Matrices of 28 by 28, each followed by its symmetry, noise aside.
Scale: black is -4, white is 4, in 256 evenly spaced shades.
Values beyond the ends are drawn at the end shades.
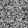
mirrored top to bottom.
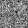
symmetric across the other diagonal.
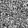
antisymmetric.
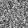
no symmetry.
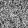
no symmetry.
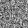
no symmetry.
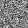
antisymmetric.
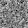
symmetric.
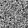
symmetric.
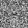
mirrored left to right.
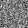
same after a half turn.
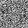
same after a half turn.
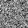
no symmetry.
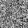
no symmetry.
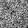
symmetric.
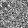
symmetric.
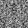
mirrored left to right.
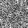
same after a half turn.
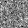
same after a half turn.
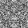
mirrored left to right.
